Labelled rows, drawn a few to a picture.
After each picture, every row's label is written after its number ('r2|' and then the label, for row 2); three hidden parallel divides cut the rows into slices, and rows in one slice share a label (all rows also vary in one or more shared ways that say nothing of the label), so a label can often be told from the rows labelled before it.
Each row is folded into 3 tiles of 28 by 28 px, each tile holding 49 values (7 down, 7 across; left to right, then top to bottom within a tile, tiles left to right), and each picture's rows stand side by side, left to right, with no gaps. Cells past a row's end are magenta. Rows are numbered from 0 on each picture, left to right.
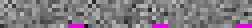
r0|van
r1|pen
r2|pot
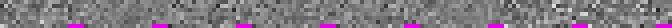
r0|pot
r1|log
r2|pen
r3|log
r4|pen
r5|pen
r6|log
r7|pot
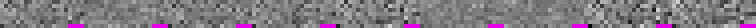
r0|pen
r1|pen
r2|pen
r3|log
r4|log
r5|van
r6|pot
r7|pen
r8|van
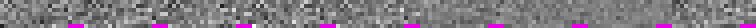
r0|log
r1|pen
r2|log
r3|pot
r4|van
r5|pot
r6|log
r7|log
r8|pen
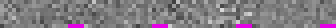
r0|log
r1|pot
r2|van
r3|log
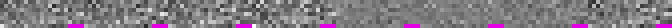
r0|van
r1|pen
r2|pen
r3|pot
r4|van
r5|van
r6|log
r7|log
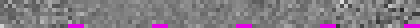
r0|van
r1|van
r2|log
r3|pen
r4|van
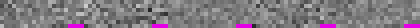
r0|log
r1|van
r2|pot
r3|log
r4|log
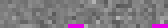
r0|log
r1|pot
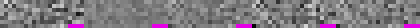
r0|pot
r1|van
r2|van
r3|pen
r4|log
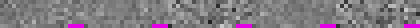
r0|log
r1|log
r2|log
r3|log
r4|pen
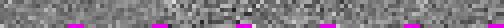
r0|pot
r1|pen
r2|pot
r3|pot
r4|log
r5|van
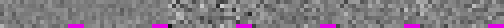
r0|van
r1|log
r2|pen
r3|log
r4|pen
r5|van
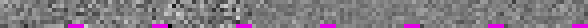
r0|pot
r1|pot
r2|pen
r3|van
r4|van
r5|log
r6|pen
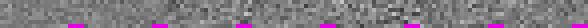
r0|van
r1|log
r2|pen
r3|pen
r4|pot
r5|log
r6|pot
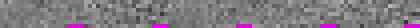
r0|van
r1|van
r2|van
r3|log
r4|van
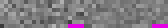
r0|van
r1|van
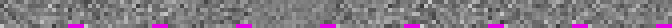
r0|pot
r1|log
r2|pot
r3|log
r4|log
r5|pot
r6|pot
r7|pot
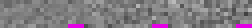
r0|log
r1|van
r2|pot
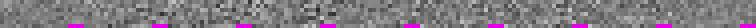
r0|pot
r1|pot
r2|pot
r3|van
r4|pen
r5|van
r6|van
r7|pot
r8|log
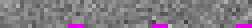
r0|pot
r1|van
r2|pot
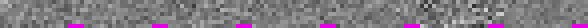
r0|pot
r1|van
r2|pen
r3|log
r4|pen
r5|log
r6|log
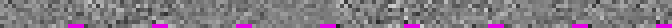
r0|log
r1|pot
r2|van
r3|van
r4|log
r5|pot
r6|van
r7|pen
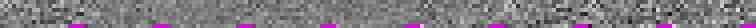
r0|pot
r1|log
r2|van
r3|pen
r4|log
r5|van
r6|pot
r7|log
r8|van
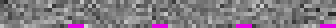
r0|pen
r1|van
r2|log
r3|van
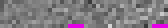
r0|log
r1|pen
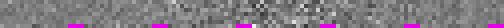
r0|van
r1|pen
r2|pot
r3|pot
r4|pot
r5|van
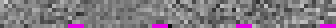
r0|van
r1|pen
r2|pen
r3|pen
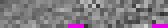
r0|pen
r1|pot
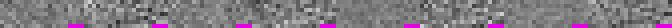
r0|pen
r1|pot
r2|pot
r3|pen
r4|van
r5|log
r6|van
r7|pot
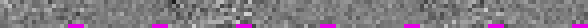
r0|pot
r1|van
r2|pen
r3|pen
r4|van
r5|log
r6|log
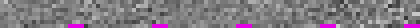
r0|pot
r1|van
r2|pen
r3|pot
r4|log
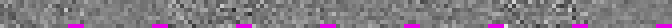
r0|pot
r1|van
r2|van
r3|van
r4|pen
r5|pen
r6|pot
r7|van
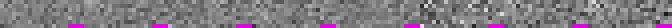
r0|log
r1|pot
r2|van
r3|log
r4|log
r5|pot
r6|pot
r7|pot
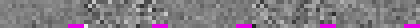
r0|van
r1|pot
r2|van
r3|pen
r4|pot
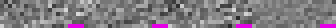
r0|pen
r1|pot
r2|pen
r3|pot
